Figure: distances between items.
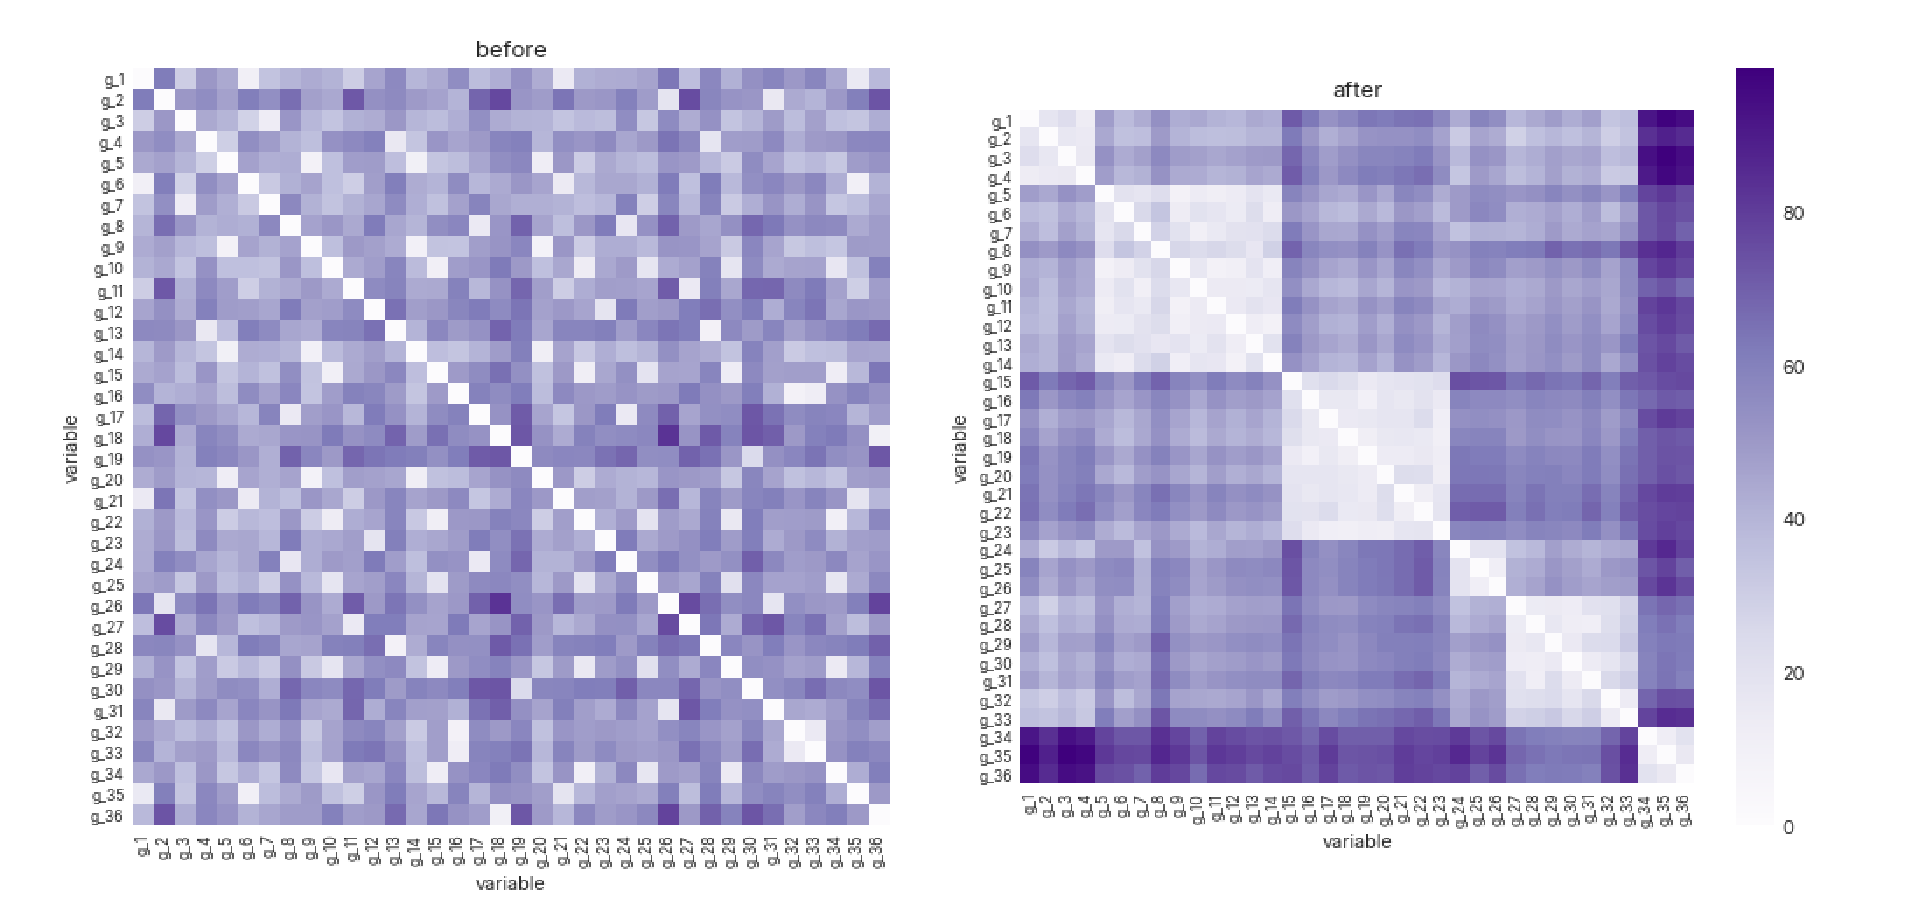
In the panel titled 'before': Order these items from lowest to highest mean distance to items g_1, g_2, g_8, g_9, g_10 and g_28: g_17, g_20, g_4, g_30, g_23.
g_20, g_4, g_17, g_23, g_30
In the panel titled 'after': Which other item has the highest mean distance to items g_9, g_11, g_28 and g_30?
g_35
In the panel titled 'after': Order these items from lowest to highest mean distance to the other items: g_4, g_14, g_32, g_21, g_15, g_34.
g_14, g_32, g_4, g_21, g_15, g_34
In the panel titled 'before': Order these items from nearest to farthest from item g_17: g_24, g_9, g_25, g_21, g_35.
g_24, g_21, g_35, g_9, g_25
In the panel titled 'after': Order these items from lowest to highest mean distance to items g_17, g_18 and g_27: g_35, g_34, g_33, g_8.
g_33, g_8, g_34, g_35
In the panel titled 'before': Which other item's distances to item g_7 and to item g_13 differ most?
g_28
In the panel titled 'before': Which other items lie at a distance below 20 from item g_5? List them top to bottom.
g_9, g_14, g_20
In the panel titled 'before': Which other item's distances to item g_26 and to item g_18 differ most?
g_36
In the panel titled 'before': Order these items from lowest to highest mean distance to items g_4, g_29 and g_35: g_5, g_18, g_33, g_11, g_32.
g_5, g_11, g_32, g_33, g_18
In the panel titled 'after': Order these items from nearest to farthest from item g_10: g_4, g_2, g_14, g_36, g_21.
g_14, g_2, g_4, g_21, g_36
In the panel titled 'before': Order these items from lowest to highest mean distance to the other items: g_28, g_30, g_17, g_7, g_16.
g_7, g_16, g_17, g_28, g_30
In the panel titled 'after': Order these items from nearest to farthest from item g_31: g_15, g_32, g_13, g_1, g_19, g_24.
g_32, g_24, g_1, g_13, g_19, g_15
